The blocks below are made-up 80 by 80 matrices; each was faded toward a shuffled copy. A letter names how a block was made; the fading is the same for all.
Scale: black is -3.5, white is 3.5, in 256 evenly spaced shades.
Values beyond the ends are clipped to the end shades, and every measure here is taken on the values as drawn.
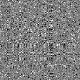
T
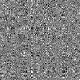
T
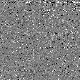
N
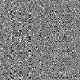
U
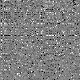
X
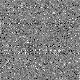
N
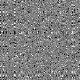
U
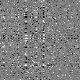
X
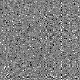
U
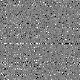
X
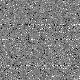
N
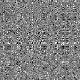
T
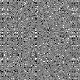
U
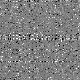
X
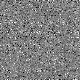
N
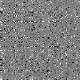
X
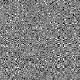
T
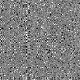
U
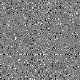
X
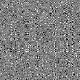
U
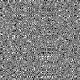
T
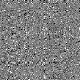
U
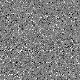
N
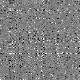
X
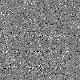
N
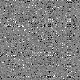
X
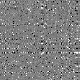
X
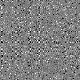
U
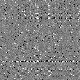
X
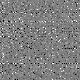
X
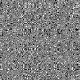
T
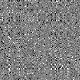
U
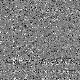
N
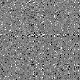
X
